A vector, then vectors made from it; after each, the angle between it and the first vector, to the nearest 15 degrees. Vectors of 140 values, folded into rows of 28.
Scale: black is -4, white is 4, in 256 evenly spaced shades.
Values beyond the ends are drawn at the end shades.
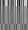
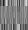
45 degrees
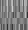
75 degrees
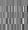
90 degrees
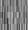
90 degrees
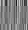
150 degrees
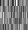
75 degrees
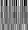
150 degrees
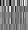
60 degrees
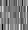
105 degrees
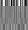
120 degrees
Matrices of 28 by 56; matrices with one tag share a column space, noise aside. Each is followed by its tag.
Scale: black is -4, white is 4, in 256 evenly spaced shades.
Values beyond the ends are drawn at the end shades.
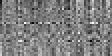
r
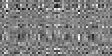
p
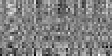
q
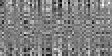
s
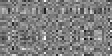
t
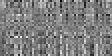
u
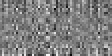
q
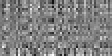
q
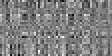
u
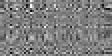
p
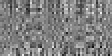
q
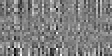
q
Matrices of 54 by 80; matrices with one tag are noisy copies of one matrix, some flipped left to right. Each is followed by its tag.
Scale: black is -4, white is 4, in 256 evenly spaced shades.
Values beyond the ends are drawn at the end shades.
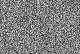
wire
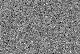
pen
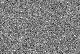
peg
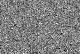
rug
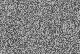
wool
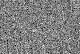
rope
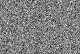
pen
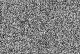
wire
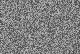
wool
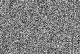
rope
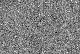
wire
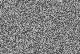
pen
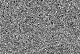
pen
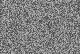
wool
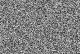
peg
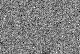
rug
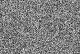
wool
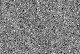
wire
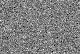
peg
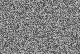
peg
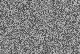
rug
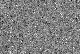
rope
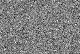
peg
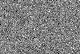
pen
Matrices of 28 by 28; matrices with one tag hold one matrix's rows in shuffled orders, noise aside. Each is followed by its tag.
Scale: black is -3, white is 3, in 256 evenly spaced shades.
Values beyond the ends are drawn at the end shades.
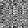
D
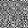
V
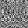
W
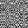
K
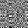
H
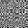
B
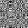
H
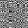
H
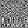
W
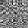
D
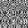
V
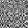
B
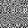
V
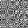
K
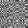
B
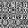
V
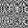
B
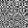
B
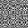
V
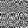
K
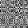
K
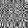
B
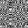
H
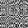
K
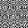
V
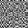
B
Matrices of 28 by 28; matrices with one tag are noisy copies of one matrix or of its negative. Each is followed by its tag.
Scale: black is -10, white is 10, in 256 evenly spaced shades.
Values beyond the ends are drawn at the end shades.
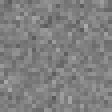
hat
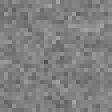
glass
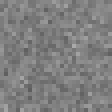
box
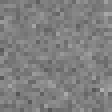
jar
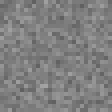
hat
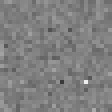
box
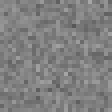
glass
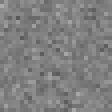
hat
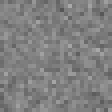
box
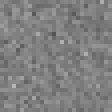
glass
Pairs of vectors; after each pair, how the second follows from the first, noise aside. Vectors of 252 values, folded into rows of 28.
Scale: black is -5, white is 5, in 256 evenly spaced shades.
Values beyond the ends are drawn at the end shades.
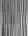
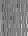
partly zeroed.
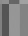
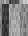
scaled up.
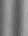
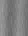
reversed, shrunk.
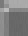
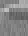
partly zeroed.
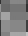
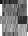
reversed, negated, scaled up.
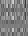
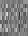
wrapped around.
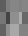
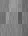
reversed, shrunk.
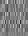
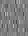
partly zeroed.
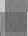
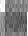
scaled up.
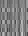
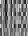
reversed, negated, scaled up.
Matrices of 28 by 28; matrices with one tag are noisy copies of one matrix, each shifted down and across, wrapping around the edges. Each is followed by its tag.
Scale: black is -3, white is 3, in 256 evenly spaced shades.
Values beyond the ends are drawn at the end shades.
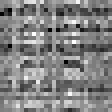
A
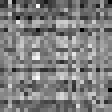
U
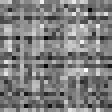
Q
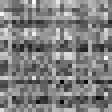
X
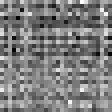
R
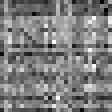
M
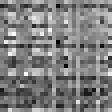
U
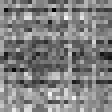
U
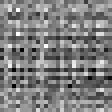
R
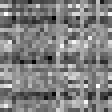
A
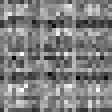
X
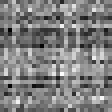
M
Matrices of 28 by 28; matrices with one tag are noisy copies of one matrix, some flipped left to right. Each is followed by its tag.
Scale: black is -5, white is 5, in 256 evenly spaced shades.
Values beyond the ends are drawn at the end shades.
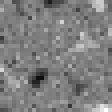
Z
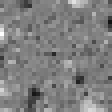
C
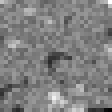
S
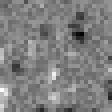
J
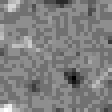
Z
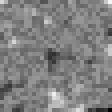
S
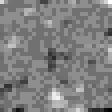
S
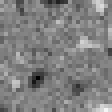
Z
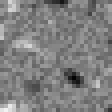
Z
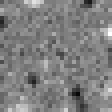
C
